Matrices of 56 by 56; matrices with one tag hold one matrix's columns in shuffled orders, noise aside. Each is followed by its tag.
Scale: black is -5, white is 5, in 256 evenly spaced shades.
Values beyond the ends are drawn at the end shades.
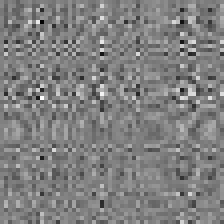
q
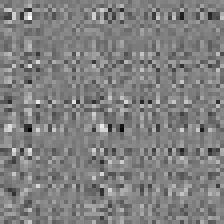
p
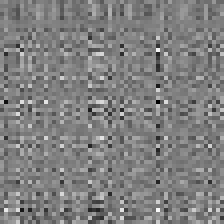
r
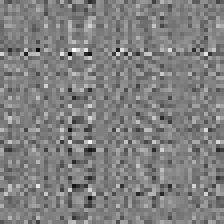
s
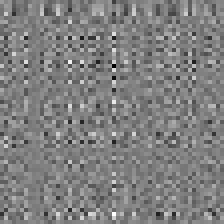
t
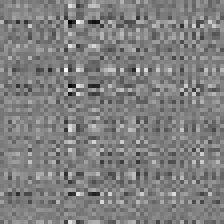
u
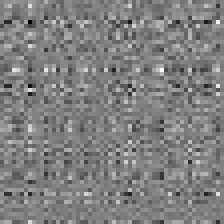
u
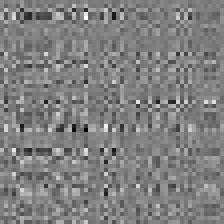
p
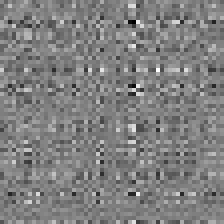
u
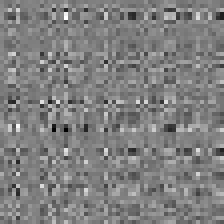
p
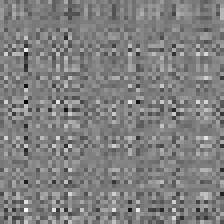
r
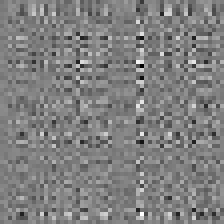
t
